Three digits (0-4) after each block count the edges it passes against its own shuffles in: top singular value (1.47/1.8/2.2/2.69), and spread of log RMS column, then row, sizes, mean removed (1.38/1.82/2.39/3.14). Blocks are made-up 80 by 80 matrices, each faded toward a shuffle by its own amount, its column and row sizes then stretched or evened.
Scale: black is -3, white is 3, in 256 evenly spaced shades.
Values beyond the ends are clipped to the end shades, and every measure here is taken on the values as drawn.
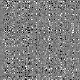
1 4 3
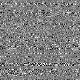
2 0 4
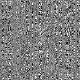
1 4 1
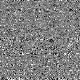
0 1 3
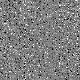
0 2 0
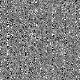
1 3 1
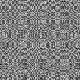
4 0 2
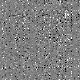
0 3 2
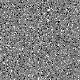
1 2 0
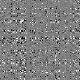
2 4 4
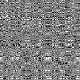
4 0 4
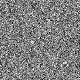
0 1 0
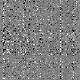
2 3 3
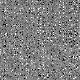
1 3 1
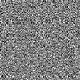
3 1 1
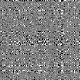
3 2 4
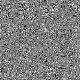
1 1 2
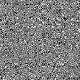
2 1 2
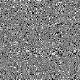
2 2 2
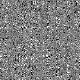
1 3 1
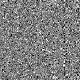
1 1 0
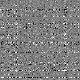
2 2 4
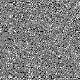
2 1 2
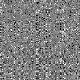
3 3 1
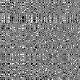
4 2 3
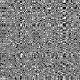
4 2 2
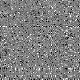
3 1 2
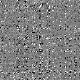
1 3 3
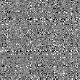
0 3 4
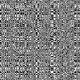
4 4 2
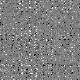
0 3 2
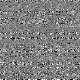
0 1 4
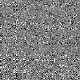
2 2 3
